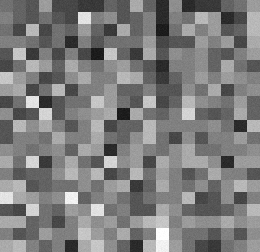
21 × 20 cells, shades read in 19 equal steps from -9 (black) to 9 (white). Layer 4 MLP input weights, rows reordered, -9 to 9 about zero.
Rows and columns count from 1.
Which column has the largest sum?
20
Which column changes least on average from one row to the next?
14
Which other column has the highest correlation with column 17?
16
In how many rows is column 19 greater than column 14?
8
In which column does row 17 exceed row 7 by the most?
6
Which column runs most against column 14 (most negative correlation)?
17
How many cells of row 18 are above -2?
11
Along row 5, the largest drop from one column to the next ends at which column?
3
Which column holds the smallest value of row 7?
13
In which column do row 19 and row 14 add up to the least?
4
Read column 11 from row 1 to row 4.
3 -2 -2 -1
